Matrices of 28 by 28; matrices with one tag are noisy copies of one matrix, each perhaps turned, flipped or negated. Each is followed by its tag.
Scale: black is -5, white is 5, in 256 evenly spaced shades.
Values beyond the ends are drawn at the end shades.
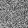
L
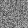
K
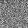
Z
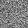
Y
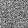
K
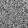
L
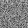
Z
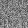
Z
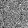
L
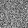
Y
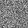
Y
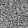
K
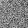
L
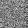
Z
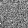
L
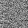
Z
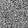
K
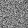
Y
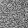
L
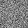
Y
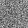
Y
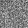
K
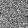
K
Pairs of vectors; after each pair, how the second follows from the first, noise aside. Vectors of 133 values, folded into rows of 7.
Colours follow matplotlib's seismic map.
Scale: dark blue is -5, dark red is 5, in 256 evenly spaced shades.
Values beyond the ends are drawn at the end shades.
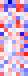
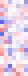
reversed, negated, shrunk.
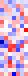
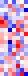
wrapped around, negated.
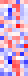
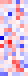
partly zeroed.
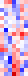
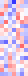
reversed, negated, shrunk.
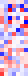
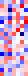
sign-scrambled.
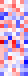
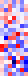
wrapped around, negated.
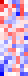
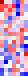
copied.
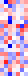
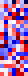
wrapped around, negated, scaled up.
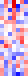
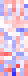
reversed, negated, shrunk.
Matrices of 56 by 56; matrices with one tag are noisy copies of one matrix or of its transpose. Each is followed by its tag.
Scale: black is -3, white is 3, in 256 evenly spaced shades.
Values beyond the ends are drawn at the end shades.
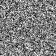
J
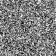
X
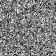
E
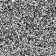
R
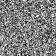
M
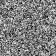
J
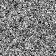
J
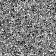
E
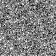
X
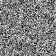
X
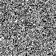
X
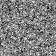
R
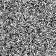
R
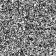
R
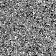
M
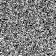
X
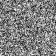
E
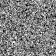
M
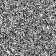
J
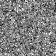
E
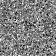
X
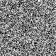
X
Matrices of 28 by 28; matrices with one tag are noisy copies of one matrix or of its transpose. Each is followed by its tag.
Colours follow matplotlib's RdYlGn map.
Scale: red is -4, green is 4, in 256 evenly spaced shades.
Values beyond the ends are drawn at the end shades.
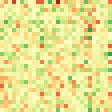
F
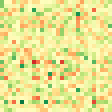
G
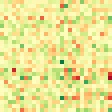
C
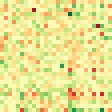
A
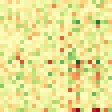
C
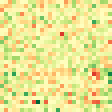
A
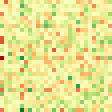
F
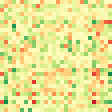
A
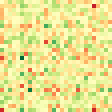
F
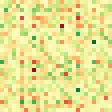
G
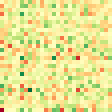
F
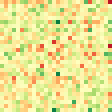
F
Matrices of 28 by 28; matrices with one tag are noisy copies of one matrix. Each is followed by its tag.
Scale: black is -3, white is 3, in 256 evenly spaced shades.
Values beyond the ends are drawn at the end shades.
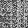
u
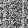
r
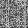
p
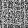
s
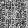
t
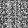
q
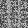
q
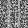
q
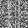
q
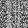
q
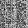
t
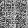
t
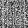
s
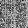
t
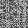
p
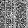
t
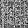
s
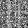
q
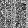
t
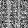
q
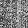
u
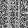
q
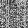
p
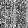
t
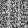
q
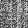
u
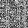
p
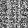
q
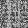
q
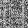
r
